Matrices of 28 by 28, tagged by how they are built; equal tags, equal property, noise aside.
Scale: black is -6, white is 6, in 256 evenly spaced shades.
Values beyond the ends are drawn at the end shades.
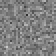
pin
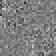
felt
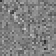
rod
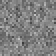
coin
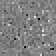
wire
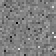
wire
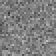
pin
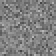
pin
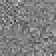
felt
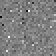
wire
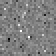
wire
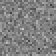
pin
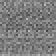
coin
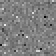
wire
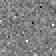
wire
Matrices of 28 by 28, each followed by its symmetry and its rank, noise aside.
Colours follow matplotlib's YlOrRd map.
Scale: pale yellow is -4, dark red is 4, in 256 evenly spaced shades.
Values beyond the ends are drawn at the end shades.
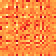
symmetric, rank three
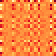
no symmetry, rank one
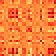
symmetric, rank two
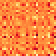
antisymmetric, rank two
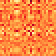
no symmetry, rank three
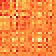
symmetric, rank two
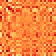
no symmetry, rank three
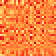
no symmetry, rank three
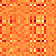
no symmetry, rank one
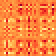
antisymmetric, rank two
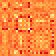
symmetric, rank three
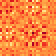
symmetric, rank two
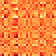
no symmetry, rank two
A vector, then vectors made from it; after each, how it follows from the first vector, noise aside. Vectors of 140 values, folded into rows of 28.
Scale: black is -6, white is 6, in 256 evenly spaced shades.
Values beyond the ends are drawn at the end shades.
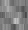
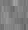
wrapped around, shrunk.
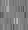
partly zeroed.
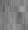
wrapped around, shrunk.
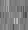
partly zeroed.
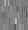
partly zeroed.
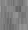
wrapped around, negated, shrunk.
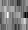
wrapped around, negated, scaled up.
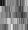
wrapped around, negated, scaled up.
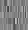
sign-scrambled.
